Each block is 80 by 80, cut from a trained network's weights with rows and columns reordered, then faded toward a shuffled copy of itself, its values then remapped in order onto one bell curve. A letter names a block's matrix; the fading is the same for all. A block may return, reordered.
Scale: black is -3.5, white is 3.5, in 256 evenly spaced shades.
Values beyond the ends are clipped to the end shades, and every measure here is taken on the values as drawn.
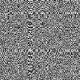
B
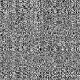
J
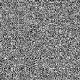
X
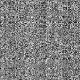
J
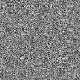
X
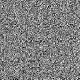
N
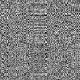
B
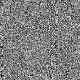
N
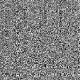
N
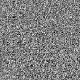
N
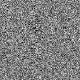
X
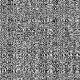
J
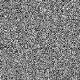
X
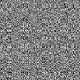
B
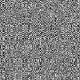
B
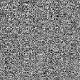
N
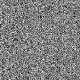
X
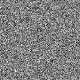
X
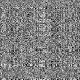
J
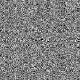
N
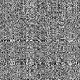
J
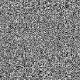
N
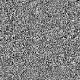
N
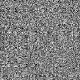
N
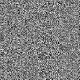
N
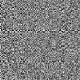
B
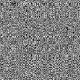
B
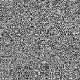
X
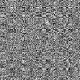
B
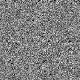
N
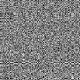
B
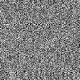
X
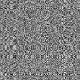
B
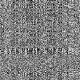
J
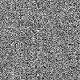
X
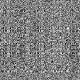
J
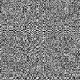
B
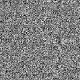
N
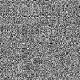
X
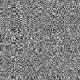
B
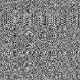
B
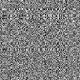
B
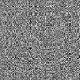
B
